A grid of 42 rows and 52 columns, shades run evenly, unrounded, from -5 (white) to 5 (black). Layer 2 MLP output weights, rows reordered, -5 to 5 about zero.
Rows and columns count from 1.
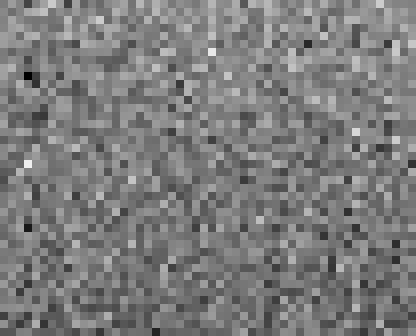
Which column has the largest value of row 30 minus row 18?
50
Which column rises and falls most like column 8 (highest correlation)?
34
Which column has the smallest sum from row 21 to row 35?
17
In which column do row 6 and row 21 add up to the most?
39
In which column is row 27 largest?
44
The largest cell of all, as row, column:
10, 4
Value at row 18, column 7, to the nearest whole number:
-2
